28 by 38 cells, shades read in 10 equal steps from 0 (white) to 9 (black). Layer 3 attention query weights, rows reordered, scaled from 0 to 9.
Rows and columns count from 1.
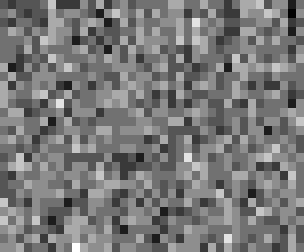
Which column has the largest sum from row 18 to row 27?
16
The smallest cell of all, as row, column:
28, 10
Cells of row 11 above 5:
8
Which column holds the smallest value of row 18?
24
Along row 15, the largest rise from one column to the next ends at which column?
34
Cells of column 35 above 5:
5
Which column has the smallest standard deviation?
27
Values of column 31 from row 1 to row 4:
3 3 5 3
